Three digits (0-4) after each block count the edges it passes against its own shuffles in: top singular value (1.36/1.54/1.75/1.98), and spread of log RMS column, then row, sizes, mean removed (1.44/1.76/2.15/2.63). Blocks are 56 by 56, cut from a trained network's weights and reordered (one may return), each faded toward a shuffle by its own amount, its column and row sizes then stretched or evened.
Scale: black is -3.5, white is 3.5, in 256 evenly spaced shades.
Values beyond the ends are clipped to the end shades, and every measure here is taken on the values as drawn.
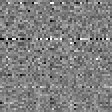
3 0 3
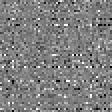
3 2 4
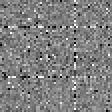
3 2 1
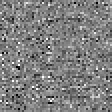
1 2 2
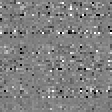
0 2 4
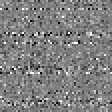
0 0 4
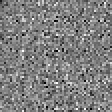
3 2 2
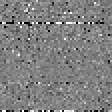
4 0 3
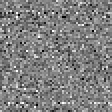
0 0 2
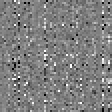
2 4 1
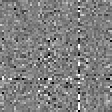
3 3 2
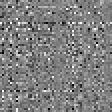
3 4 3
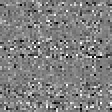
1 3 4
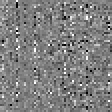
1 4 1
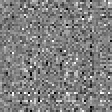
2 3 1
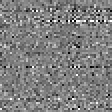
3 1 4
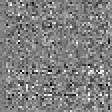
2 4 3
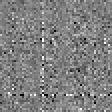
1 3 2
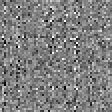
1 3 1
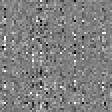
0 4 2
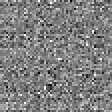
3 2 1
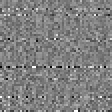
3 0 3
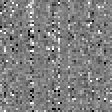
2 4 1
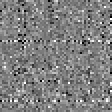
3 2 2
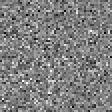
1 0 2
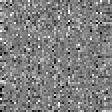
3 3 0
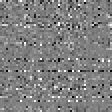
1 3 4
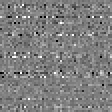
1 1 4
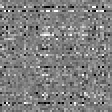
4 2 4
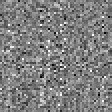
2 1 1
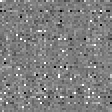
1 0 3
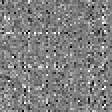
2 4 1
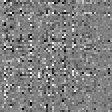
3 4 2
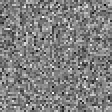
0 0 0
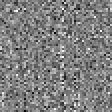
3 2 0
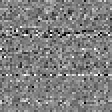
3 0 4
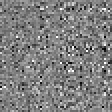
3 3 3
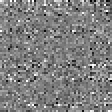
2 2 4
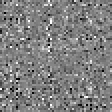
1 3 2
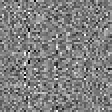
3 2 0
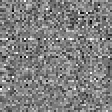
3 0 2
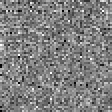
2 0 1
